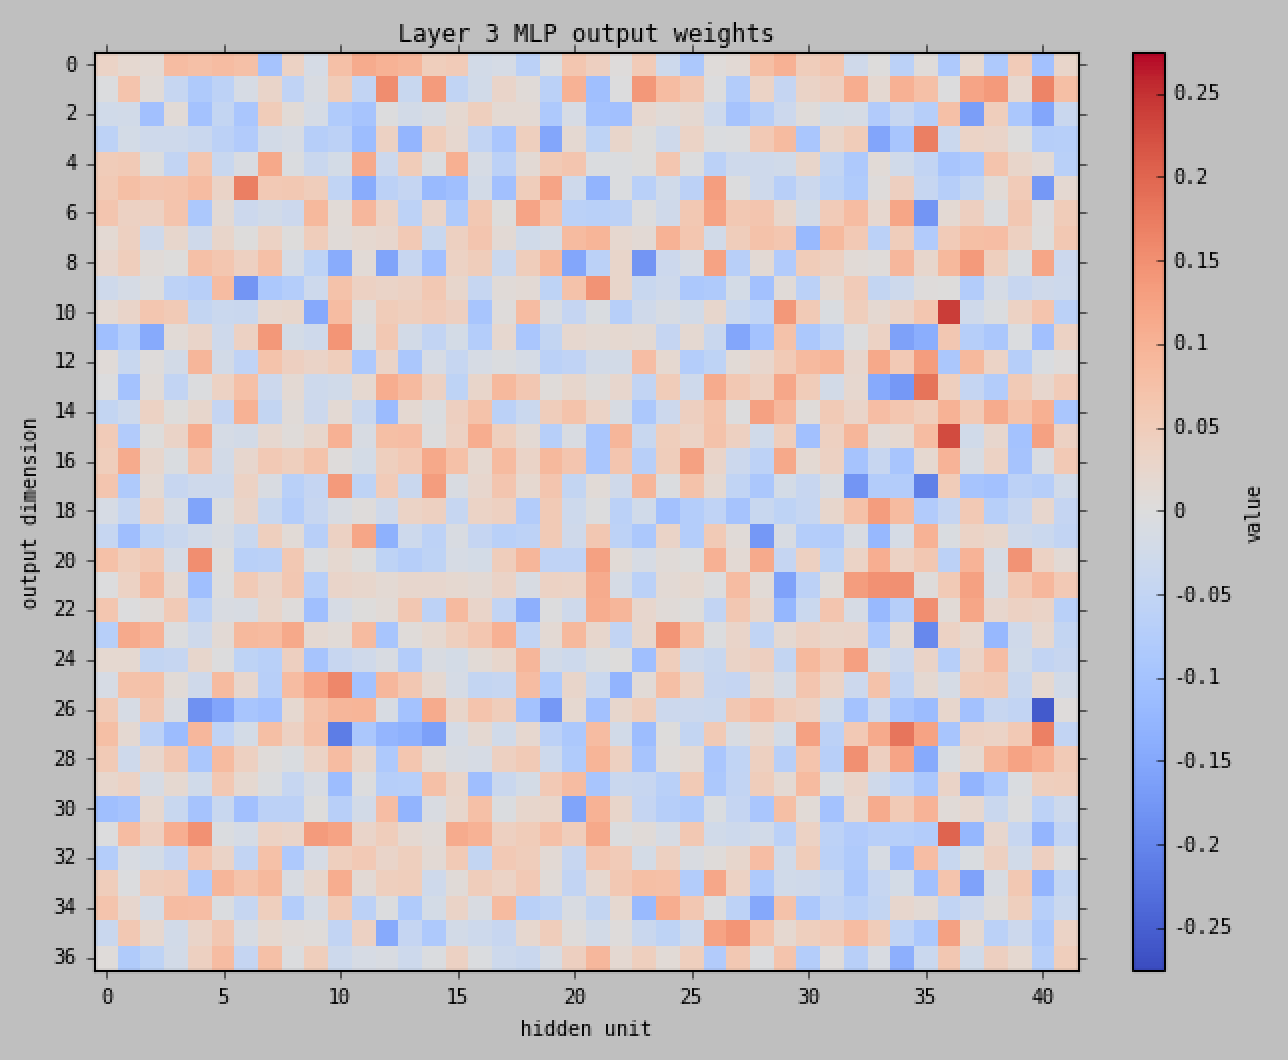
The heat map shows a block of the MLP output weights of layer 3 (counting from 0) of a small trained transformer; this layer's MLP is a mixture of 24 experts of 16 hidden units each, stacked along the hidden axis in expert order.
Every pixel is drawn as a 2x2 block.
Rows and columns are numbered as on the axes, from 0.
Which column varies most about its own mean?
35
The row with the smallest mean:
2
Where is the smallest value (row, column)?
26, 40
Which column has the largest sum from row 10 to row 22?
36
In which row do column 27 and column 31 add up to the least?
11
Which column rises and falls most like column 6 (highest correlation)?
19
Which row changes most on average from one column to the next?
27
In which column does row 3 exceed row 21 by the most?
29
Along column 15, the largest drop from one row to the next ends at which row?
5
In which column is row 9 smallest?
6
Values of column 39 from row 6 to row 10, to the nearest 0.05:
0.05 0.05 0 -0.05 0.05
